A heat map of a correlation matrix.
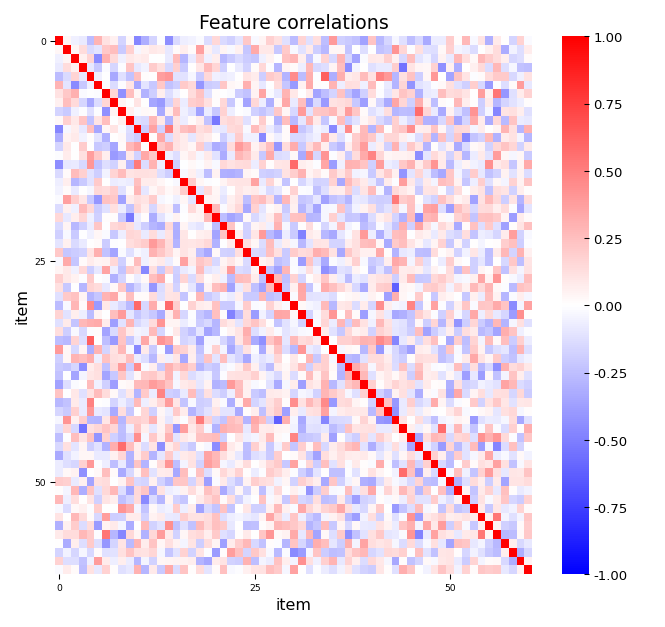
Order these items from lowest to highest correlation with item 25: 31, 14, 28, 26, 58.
31, 28, 14, 26, 58
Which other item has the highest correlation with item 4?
34
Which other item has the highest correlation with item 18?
43
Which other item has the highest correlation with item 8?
46
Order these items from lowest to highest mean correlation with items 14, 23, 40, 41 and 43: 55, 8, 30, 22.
8, 22, 55, 30
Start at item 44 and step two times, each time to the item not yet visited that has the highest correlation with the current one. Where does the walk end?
55
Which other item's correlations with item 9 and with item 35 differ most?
20
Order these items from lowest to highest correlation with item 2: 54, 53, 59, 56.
59, 53, 56, 54
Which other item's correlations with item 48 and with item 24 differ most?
19
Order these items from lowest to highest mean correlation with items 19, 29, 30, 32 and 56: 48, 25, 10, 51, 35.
35, 51, 25, 10, 48
